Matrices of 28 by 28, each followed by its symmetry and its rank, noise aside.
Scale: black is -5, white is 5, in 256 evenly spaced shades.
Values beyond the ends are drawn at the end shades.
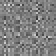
no symmetry, rank four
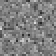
antisymmetric, rank four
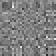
no symmetry, rank five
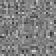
antisymmetric, rank six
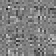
antisymmetric, rank four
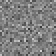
symmetric, rank six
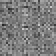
no symmetry, rank five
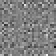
antisymmetric, rank four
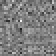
no symmetry, rank five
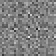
antisymmetric, rank four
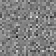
antisymmetric, rank four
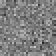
no symmetry, rank six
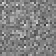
symmetric, rank six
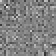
symmetric, rank five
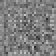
symmetric, rank five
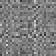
no symmetry, rank four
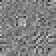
symmetric, rank four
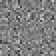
no symmetry, rank five
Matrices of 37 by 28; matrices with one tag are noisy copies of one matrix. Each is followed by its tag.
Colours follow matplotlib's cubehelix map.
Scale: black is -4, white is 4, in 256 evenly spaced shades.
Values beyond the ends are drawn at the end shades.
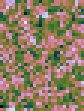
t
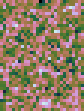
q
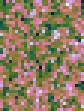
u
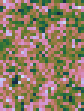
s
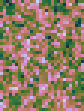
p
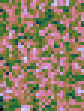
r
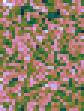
s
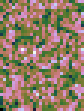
r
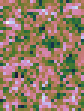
q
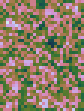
q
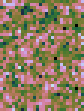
s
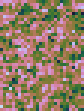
s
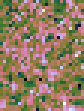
p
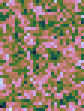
t
